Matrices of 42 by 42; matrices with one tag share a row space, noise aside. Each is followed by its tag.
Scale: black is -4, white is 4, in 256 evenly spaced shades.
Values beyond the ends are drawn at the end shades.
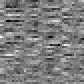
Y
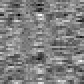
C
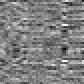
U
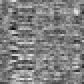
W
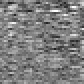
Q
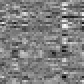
U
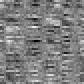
Y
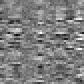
C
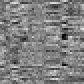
U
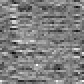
W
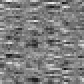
Y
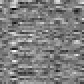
W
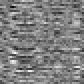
W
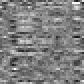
W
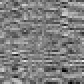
U
